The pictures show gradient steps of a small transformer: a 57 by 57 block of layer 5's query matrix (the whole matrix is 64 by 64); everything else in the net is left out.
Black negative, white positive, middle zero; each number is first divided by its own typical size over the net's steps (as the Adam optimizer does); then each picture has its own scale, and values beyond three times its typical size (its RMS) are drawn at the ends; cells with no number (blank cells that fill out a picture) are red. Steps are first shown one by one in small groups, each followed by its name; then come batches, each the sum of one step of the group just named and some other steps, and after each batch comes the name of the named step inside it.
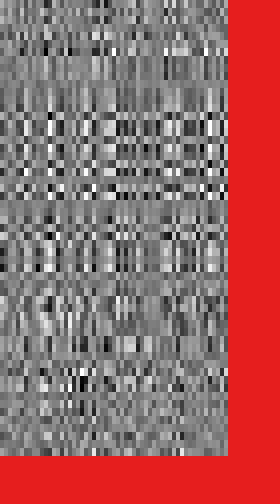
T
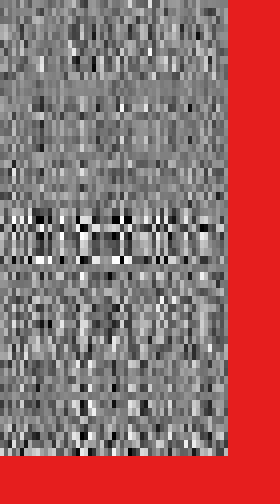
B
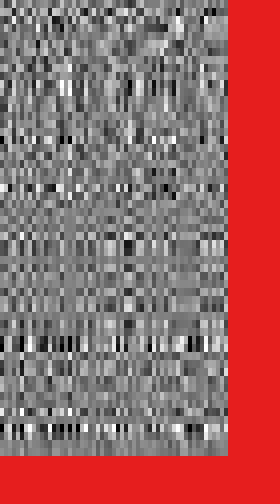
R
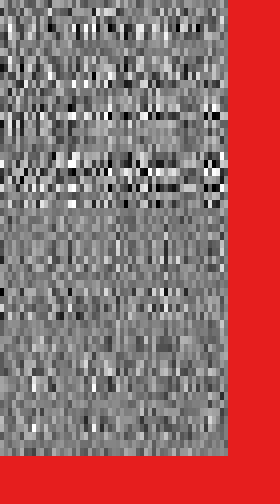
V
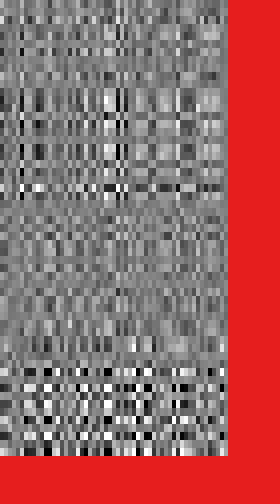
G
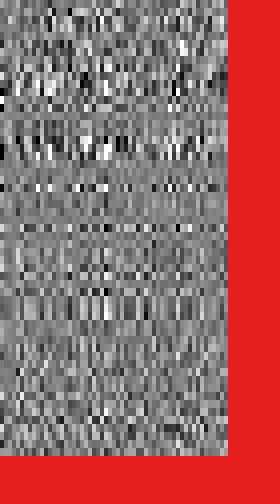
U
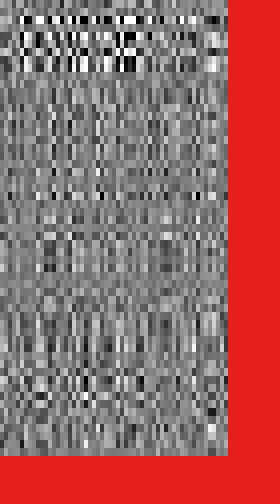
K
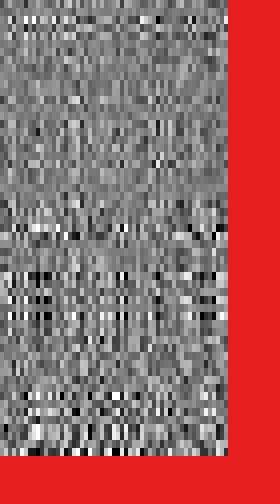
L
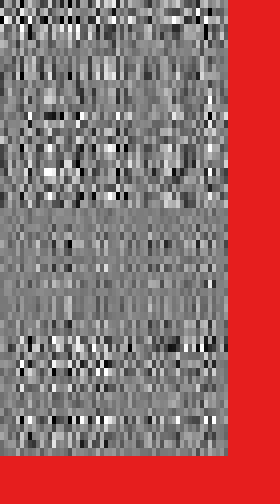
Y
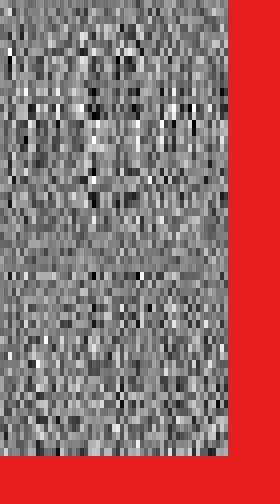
K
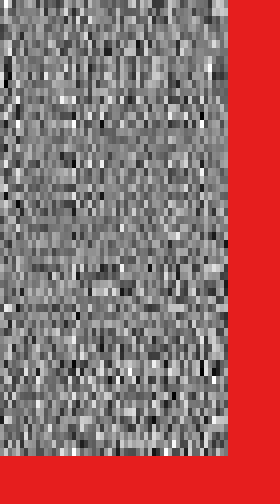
K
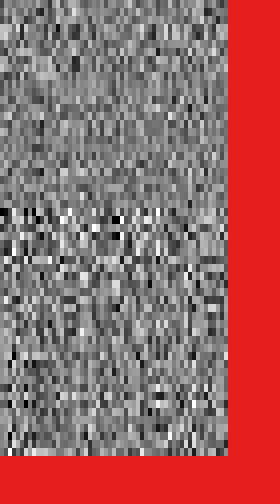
B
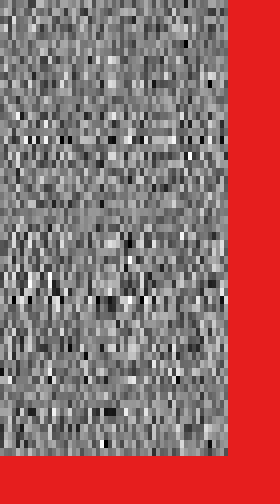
R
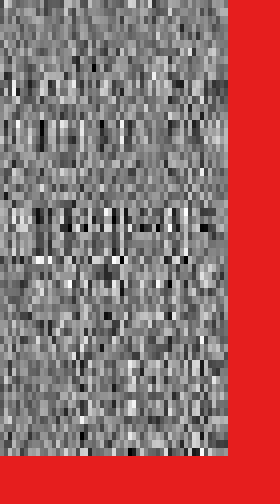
B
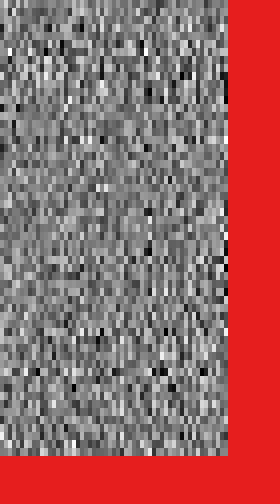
U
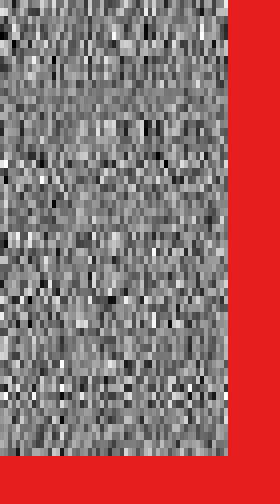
T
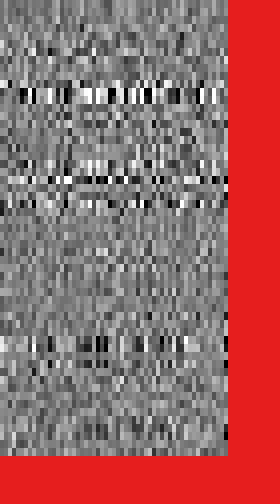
K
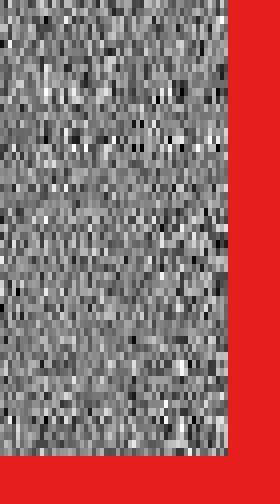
U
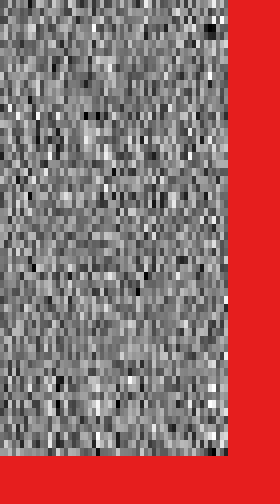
U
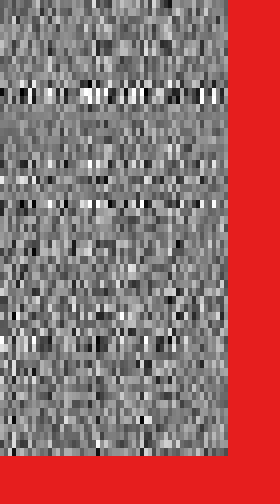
U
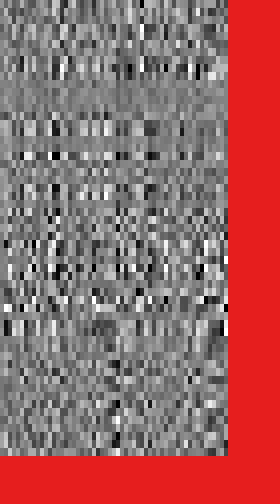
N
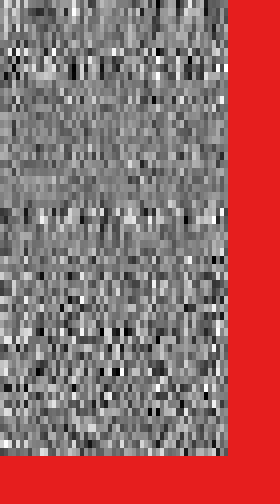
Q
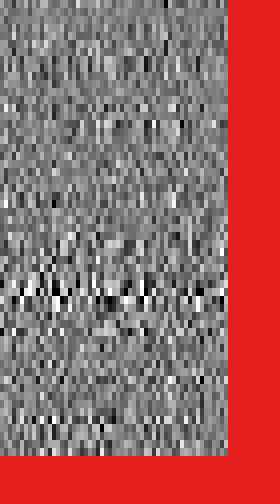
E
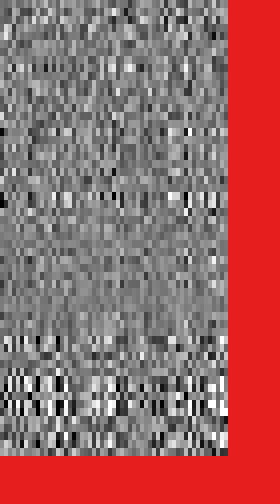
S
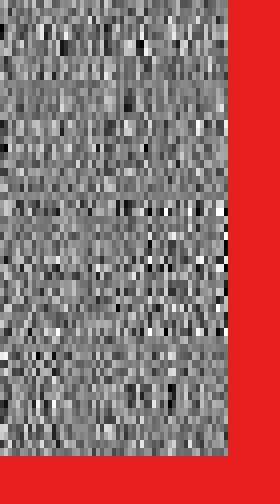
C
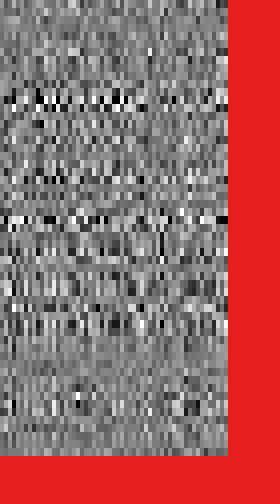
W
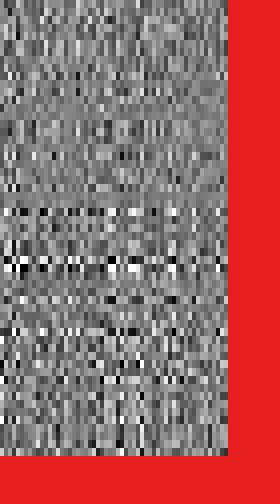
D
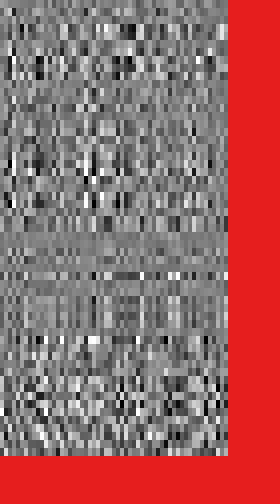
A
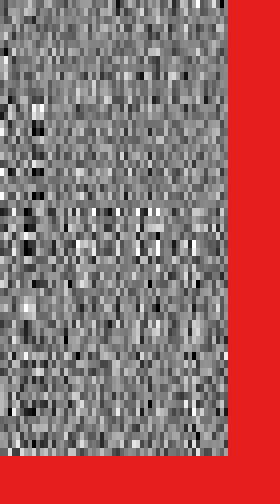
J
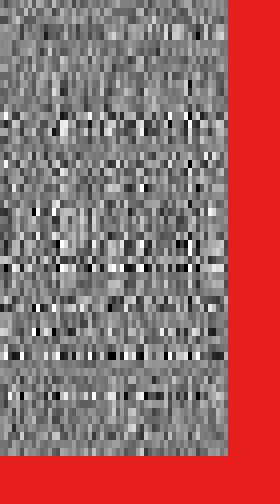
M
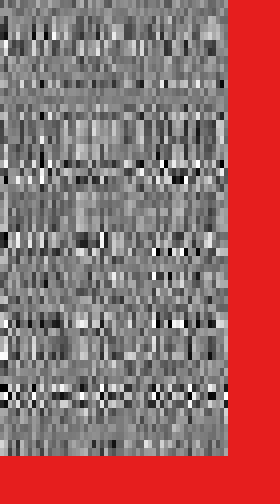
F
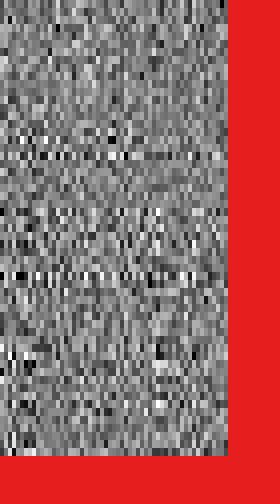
J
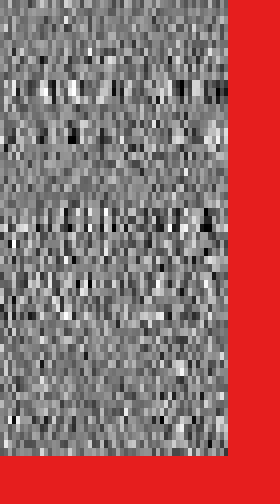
E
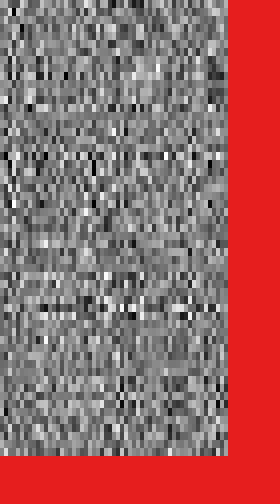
A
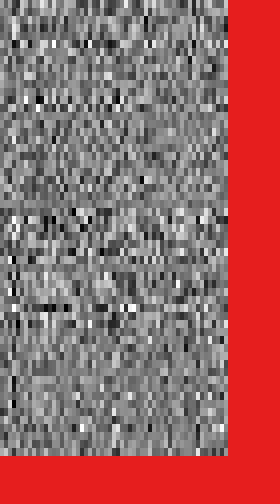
W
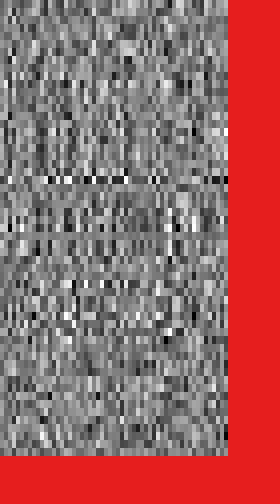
A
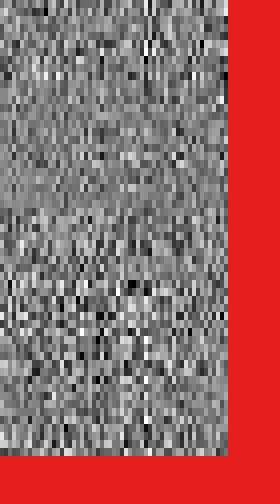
Q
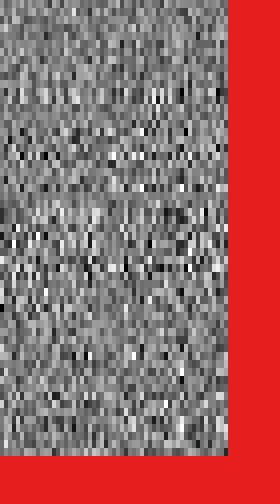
M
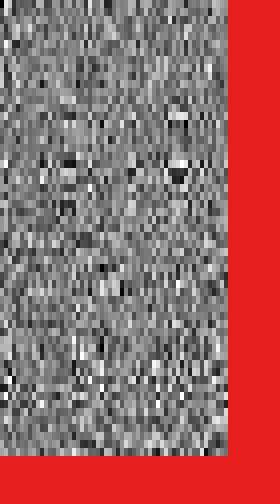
F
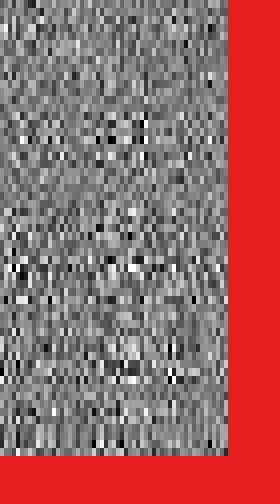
D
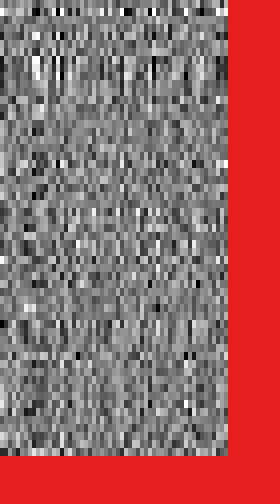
J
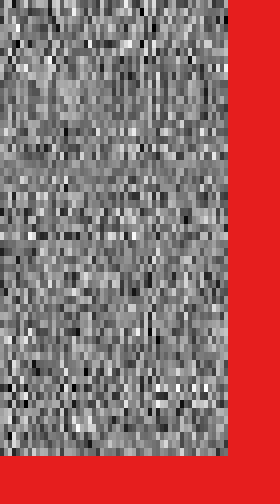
Q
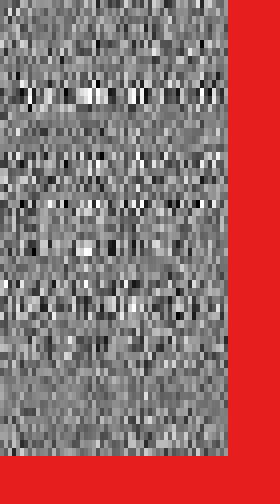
J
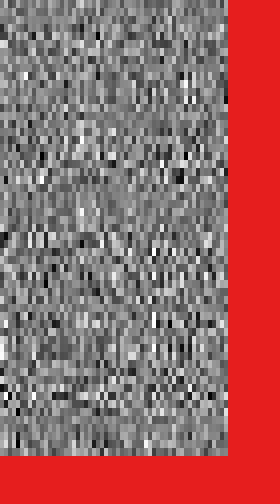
F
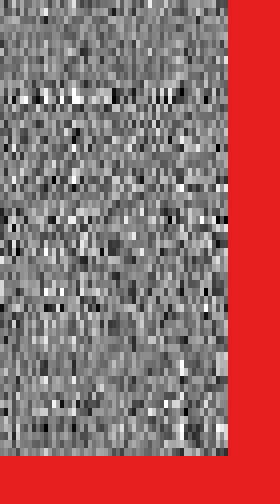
W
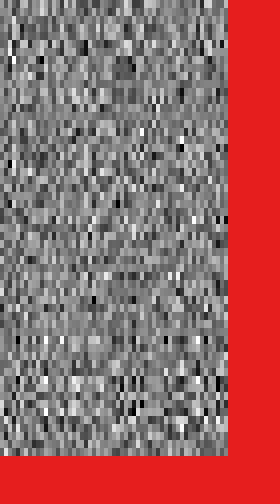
A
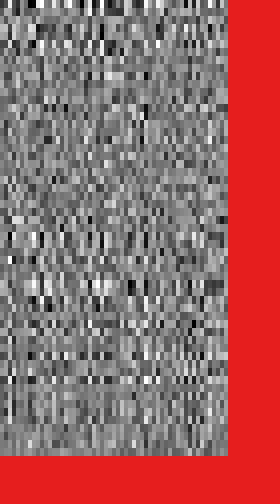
W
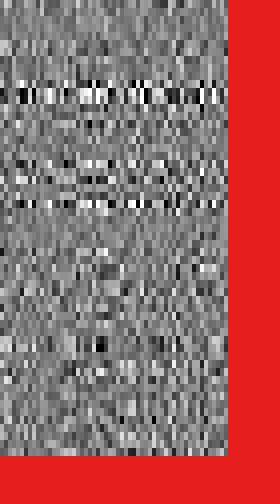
E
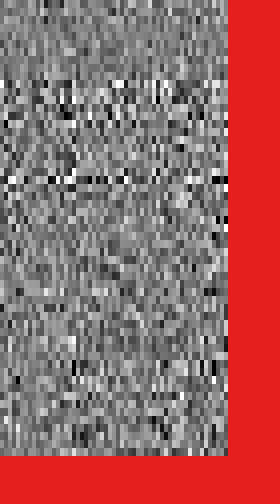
W
